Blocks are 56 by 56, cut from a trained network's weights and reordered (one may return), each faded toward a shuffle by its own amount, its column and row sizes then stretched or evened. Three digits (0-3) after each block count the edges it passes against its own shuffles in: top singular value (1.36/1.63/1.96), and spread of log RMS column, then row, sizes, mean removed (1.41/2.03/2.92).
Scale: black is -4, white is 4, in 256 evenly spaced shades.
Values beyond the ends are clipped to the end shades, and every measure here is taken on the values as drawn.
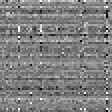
3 1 3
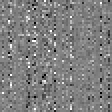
0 3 0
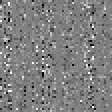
0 3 0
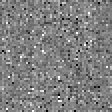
0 1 0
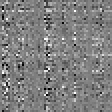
1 3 1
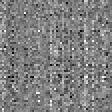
2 2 1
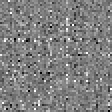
1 1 1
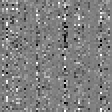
1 3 0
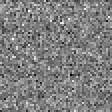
0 0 0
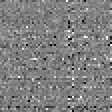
1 1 2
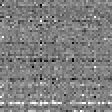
3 1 2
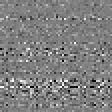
3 1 3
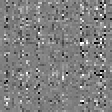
1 3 1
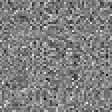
3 1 0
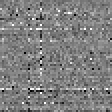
2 1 2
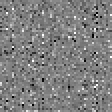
1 2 0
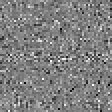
2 0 1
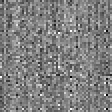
2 1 1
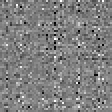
1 2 1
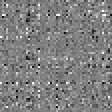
0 2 2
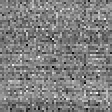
2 1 0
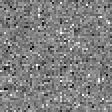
0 1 0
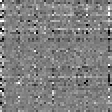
2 2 2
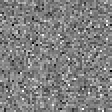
0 0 0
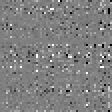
0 2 2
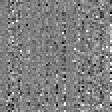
2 3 0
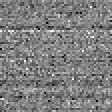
2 0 1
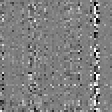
3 3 1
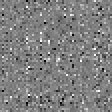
1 2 1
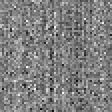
2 1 1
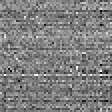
3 1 1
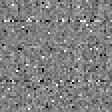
1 0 1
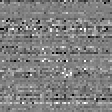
2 0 3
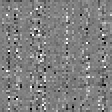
0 3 1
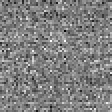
1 1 0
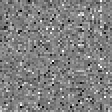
1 1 0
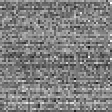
3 0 1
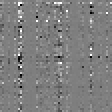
2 3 1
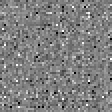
0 1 1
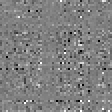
0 2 2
